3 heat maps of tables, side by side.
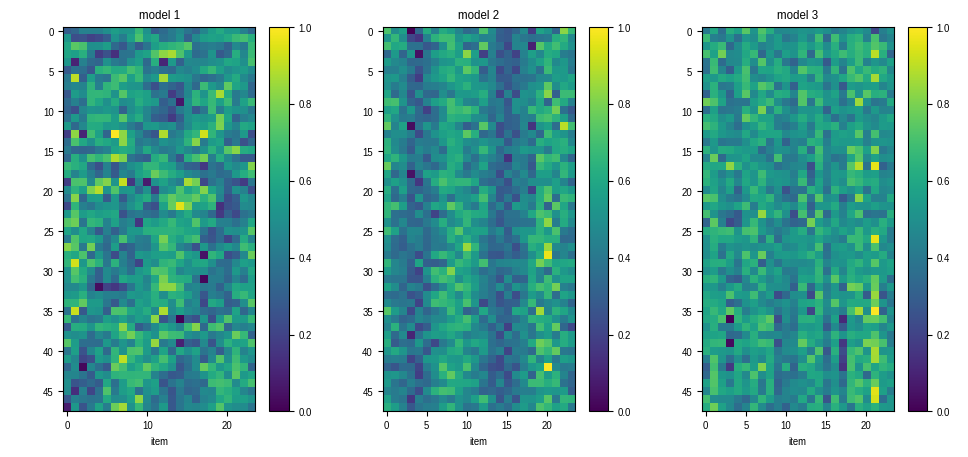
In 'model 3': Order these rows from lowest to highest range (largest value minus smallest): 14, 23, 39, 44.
14, 44, 23, 39
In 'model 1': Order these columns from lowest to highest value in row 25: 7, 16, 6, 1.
6, 7, 1, 16
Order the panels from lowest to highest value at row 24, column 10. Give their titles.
model 3, model 1, model 2
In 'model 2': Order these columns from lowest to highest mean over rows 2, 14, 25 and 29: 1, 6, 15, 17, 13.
15, 6, 13, 17, 1
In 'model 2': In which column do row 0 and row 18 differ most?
12
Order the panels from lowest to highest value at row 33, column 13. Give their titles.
model 3, model 2, model 1
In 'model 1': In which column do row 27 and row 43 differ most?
3
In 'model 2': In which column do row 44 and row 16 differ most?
18
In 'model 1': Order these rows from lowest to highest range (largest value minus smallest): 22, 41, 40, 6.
40, 6, 41, 22
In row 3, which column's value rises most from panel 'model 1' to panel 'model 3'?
6
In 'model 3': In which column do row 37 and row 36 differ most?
3
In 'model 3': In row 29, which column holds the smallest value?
7
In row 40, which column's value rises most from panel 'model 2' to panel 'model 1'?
15
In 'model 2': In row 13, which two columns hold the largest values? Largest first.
10, 20
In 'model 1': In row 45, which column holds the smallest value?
1
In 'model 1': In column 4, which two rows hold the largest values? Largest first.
20, 19
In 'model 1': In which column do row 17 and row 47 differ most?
0
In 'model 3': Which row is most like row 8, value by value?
5
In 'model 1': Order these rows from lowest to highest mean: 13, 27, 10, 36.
10, 36, 27, 13
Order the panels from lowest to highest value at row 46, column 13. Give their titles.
model 1, model 3, model 2
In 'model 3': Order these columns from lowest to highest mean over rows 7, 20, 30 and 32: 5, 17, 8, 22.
17, 22, 8, 5
